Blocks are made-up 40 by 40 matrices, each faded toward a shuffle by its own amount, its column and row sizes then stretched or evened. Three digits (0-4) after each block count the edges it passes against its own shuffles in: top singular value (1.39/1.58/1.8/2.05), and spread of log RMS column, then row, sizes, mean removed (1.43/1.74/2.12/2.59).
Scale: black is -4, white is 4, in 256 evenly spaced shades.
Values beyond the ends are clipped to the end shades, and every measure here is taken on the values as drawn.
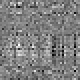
4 2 3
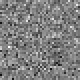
2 0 0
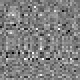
4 0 2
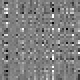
4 4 2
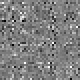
2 3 3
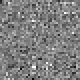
2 0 1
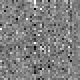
2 2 0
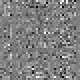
0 4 3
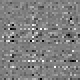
3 1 4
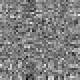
3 0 1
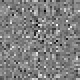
3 1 0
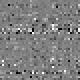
3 1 4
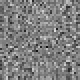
3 0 1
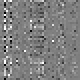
4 4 0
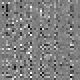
4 4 1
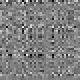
4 3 4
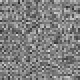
3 0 0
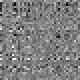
3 2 3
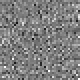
2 0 0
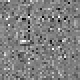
1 2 1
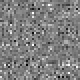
2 1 2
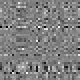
4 2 4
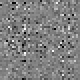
1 3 2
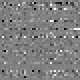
1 2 4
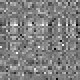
4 0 2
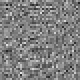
3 2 0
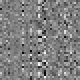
4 4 0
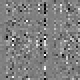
2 4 2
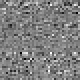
3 0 4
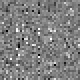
0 3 1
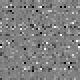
1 1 3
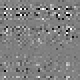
4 1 4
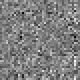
1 1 0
